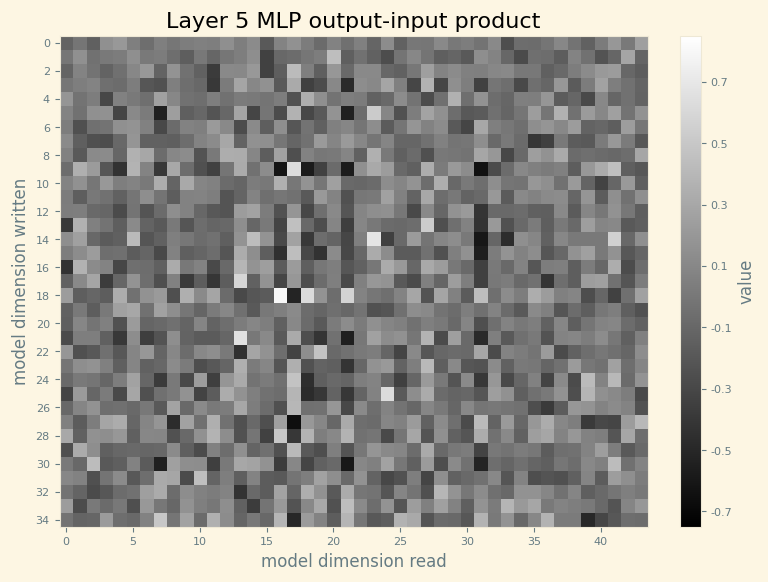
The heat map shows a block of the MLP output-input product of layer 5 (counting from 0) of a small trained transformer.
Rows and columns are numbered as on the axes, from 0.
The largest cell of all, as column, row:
16, 18
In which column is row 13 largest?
27
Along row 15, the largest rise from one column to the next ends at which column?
17
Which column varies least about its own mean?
22
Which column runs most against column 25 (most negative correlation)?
39
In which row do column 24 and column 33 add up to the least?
14
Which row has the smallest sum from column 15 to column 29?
15
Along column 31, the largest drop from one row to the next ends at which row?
9
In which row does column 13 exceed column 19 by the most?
21
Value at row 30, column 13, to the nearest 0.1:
0.3
